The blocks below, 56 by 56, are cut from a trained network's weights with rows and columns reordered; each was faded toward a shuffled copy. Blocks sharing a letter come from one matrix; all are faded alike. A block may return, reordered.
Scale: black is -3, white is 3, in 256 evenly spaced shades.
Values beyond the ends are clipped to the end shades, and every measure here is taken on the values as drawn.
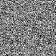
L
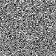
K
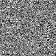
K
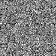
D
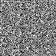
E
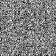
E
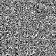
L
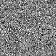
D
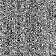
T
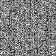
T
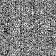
T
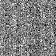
T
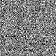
D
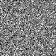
K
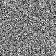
D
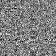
D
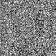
D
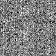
T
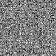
L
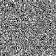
L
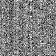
T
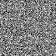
K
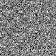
K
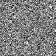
K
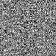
D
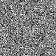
K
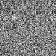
L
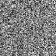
D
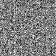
E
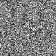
L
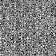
T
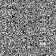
L
